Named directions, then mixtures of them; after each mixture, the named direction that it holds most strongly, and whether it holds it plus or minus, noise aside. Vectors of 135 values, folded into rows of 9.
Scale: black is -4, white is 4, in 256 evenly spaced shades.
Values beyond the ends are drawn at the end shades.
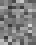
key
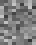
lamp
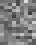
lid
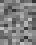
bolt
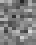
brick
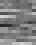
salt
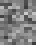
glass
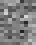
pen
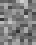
glass, minus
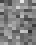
brick, minus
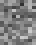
brick, plus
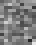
lamp, plus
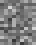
bolt, minus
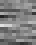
salt, minus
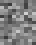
glass, plus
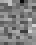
brick, plus
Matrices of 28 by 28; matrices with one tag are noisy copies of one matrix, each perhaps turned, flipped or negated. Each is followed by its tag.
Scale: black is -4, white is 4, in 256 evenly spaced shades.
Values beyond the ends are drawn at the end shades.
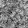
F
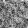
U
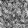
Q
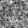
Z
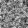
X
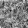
U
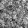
U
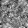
U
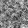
F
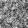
U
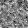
X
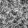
F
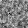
X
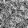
U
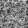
Q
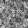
U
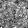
Z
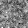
Z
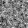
X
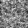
Q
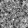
X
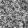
X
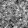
Z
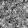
U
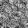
U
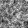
F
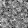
X
